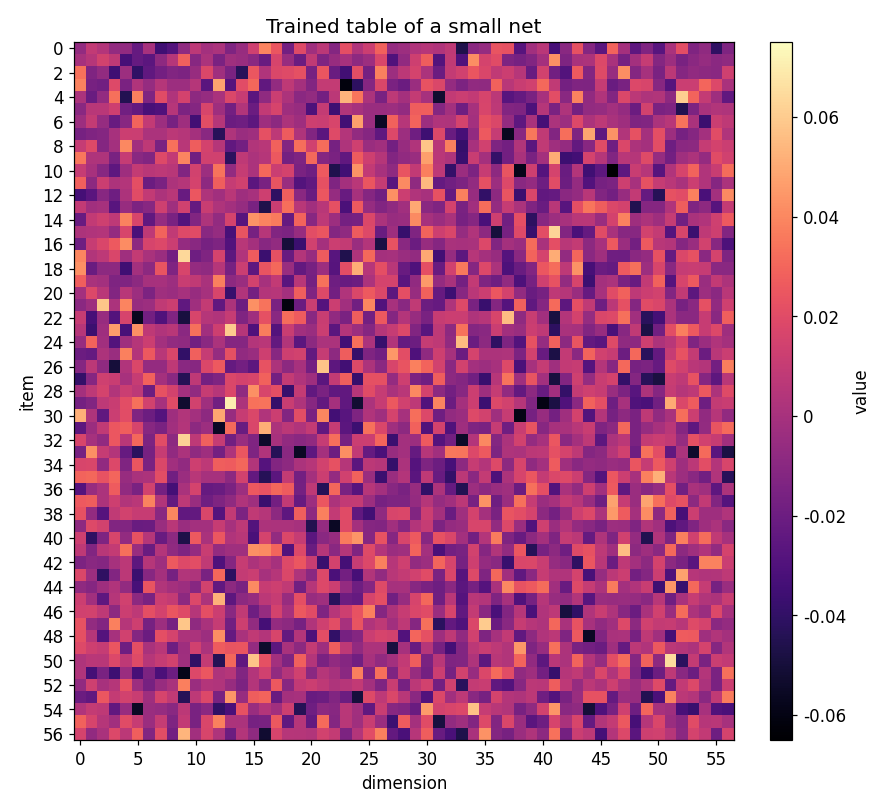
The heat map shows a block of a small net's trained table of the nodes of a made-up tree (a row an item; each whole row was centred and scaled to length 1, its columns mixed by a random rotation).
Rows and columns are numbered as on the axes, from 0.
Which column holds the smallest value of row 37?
16
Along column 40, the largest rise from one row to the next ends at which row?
30
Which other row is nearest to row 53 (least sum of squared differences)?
29
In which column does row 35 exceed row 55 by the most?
39
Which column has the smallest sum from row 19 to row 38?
32
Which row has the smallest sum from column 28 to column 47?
10
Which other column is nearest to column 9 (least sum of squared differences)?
41
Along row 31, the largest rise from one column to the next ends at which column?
13
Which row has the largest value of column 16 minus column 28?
31
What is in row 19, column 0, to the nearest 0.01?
0.03
